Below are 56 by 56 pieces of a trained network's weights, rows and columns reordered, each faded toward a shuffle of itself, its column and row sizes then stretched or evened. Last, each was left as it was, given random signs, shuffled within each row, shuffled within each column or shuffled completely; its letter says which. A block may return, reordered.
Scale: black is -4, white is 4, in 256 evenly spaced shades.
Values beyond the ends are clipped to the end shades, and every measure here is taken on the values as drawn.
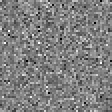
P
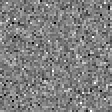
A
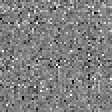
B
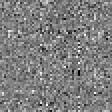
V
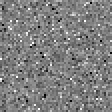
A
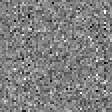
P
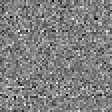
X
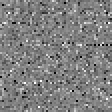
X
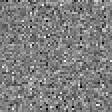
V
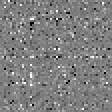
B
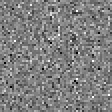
P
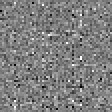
V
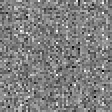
P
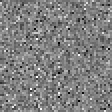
P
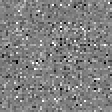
V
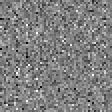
P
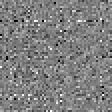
B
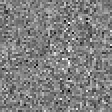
P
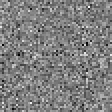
V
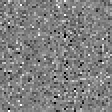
P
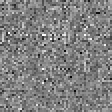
V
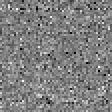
V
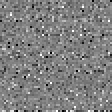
X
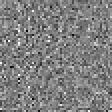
B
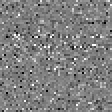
X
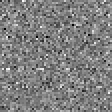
X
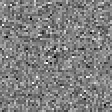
X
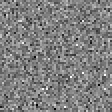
A
